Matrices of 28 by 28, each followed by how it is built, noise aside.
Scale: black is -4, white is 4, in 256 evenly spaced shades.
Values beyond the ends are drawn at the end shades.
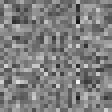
low rank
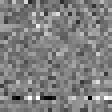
uneven rows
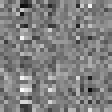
low rank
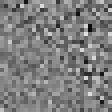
upper triangular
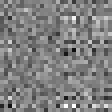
low rank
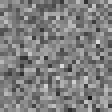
noise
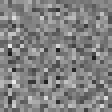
low rank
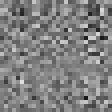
low rank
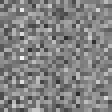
repeating rows
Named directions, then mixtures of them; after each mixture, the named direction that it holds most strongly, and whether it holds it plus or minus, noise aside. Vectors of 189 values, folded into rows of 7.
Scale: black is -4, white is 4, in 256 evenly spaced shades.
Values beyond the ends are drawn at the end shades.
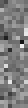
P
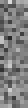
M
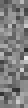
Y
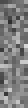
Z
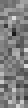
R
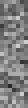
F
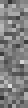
F, minus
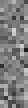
R, minus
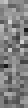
Z, minus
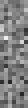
P, minus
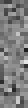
R, minus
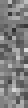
R, plus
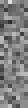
M, plus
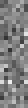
P, plus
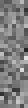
Y, plus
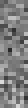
R, plus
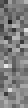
Z, plus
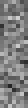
F, plus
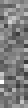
R, plus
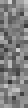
M, plus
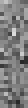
Z, minus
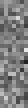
Y, minus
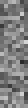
F, plus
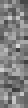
F, plus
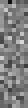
M, minus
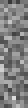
M, minus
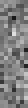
R, minus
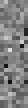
P, minus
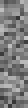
F, minus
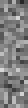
F, plus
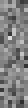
R, minus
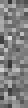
M, minus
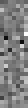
P, plus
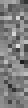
F, plus
